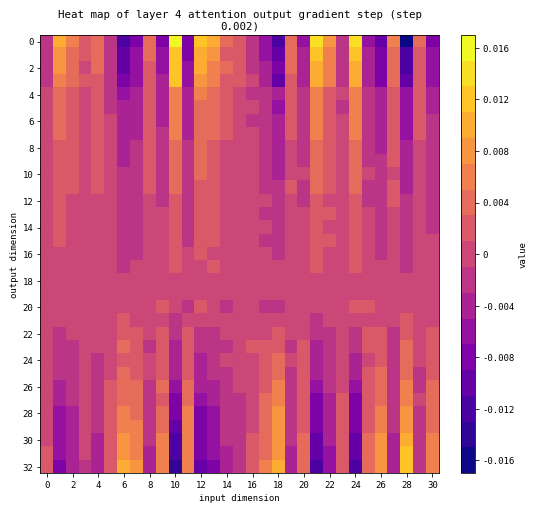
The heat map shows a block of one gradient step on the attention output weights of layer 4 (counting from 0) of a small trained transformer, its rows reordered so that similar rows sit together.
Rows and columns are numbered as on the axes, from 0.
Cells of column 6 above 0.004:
5
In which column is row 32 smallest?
10
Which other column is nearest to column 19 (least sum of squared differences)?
14
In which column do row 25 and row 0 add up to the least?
28
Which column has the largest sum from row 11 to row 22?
24
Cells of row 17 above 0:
4
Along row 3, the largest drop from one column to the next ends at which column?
11
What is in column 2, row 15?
0
